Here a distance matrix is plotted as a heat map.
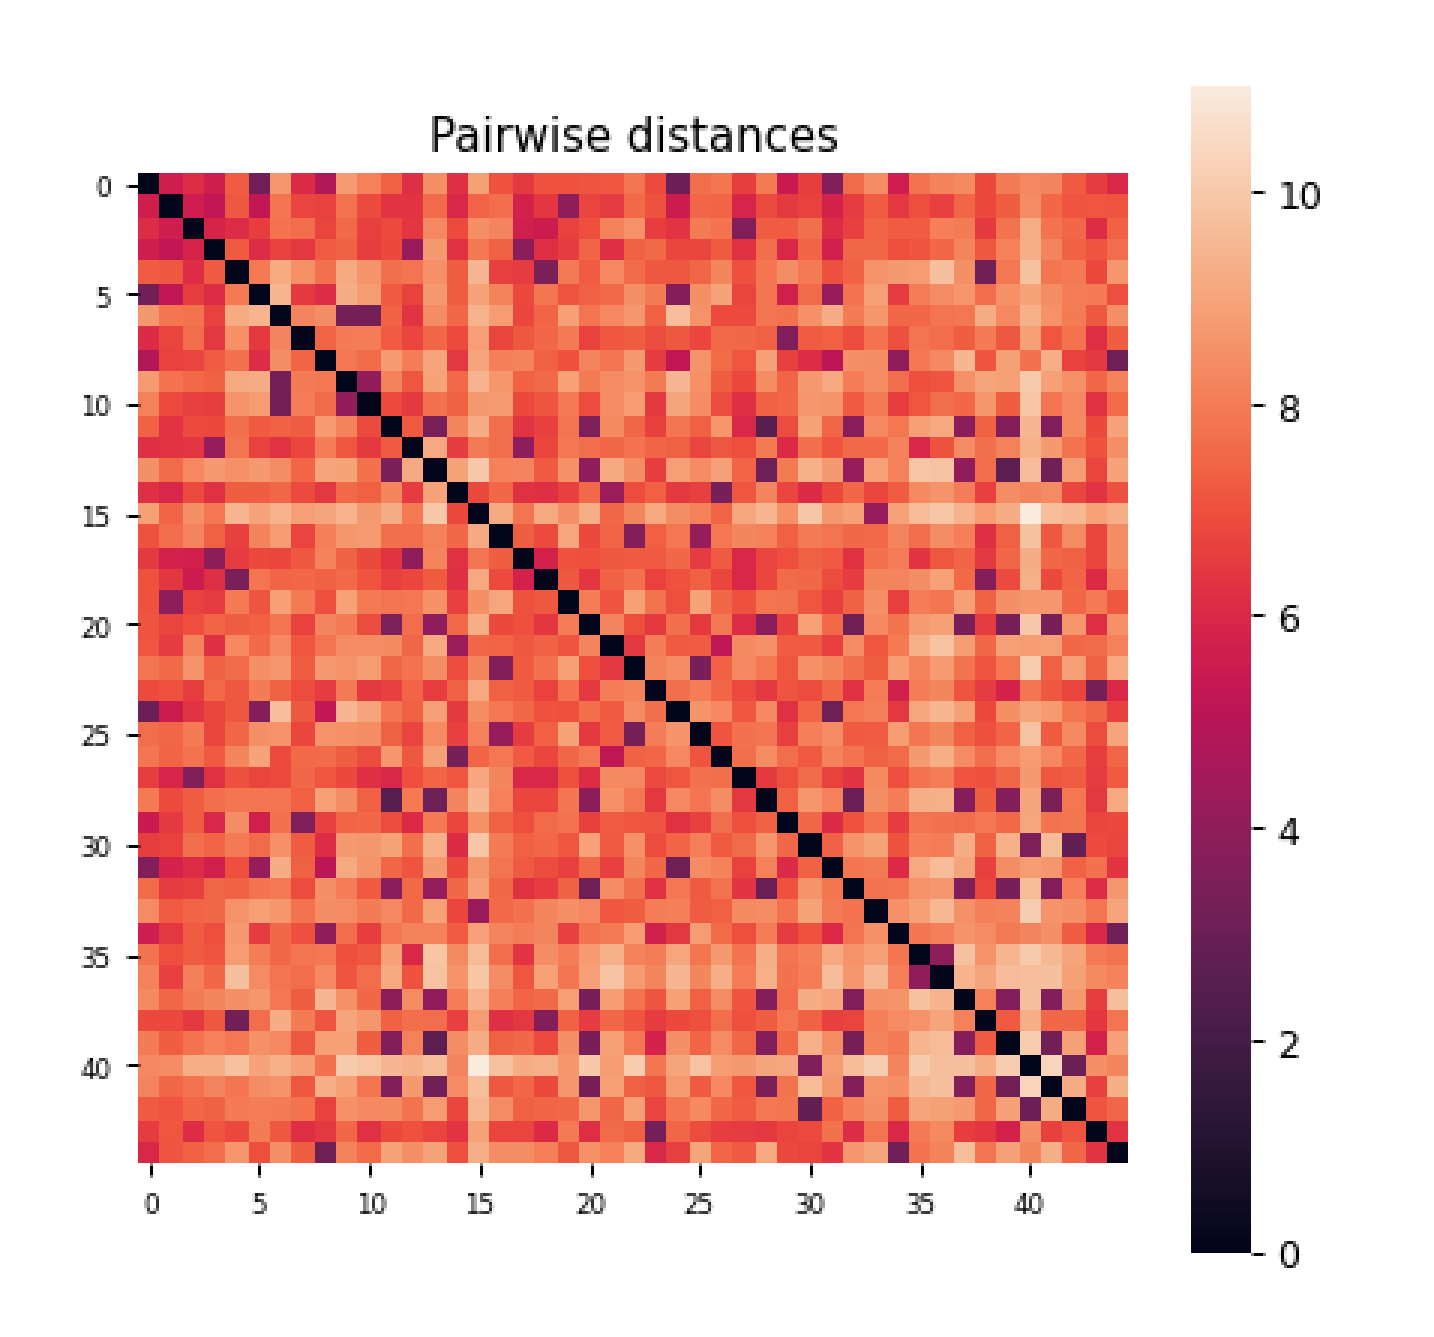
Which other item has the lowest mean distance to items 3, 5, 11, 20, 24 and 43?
0
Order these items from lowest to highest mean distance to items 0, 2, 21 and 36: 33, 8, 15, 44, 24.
24, 8, 44, 33, 15
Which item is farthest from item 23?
15
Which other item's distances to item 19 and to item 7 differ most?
29
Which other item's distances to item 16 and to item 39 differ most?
13
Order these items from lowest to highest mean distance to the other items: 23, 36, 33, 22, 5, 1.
1, 23, 5, 22, 33, 36
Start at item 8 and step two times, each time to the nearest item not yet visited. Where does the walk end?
34
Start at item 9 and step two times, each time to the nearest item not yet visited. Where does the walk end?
10
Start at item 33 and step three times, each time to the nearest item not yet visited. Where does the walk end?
26
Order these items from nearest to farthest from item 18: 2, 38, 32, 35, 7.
38, 2, 32, 7, 35
